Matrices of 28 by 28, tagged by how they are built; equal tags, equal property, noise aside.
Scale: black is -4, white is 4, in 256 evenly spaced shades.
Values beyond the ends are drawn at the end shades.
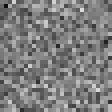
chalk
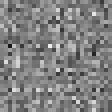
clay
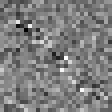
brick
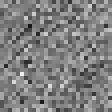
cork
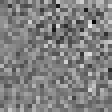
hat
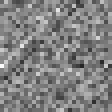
cork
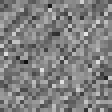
cork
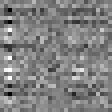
clay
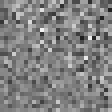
hat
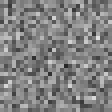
chalk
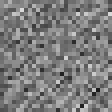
cork
